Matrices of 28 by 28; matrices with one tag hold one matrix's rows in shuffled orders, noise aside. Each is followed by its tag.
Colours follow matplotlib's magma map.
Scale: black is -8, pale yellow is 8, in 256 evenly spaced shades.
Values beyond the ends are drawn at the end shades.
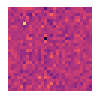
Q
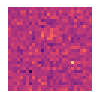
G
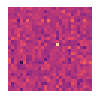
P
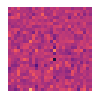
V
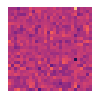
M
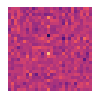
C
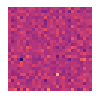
P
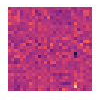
M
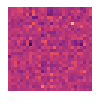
G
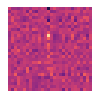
C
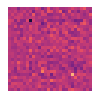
G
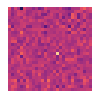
P
